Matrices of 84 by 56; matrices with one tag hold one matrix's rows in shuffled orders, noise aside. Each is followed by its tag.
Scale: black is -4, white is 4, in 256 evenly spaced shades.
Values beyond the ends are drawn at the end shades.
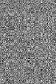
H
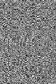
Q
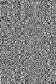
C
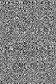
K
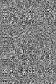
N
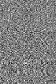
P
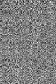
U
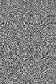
P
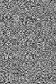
Q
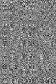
N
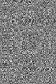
N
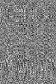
K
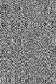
C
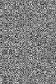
U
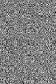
H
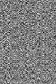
Q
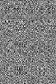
K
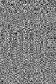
P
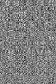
K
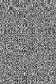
K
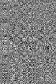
N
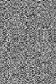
Q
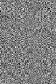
C
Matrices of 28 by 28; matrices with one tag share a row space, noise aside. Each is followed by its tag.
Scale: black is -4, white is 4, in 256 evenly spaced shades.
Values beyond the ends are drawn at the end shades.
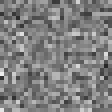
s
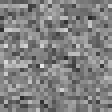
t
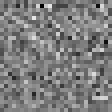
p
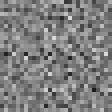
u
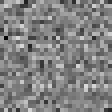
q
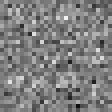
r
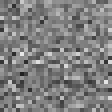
s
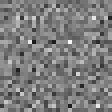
r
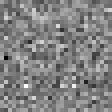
q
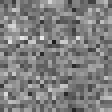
t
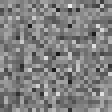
r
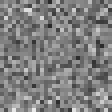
p
